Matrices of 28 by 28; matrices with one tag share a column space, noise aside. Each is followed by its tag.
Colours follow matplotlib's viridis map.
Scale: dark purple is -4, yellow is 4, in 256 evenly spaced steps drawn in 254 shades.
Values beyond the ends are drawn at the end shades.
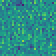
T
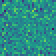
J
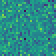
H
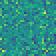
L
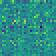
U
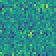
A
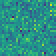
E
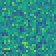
L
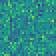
H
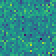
H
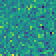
A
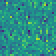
T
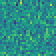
T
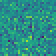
E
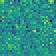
U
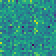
U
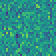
A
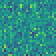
A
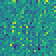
U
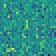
A
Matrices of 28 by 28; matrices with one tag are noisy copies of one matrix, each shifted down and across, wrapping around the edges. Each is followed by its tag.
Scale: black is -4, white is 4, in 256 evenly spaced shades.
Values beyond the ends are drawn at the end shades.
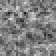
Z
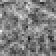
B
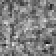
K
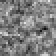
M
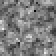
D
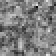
D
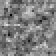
M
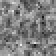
B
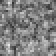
K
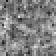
B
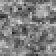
M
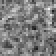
K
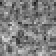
B
